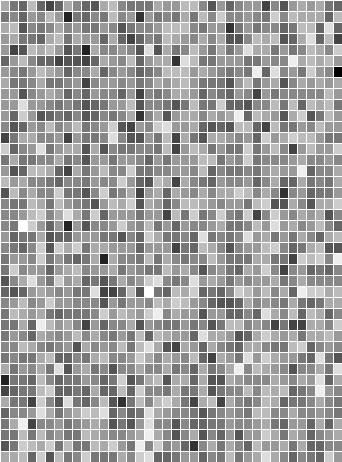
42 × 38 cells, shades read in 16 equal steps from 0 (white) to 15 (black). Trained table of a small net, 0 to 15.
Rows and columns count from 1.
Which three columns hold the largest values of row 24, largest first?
12, 33, 9
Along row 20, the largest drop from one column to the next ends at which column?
20
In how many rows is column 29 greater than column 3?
18
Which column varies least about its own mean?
21
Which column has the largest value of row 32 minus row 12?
19
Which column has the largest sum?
10
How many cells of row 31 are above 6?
13
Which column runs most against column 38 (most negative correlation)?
31
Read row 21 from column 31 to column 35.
2 6 5 7 6
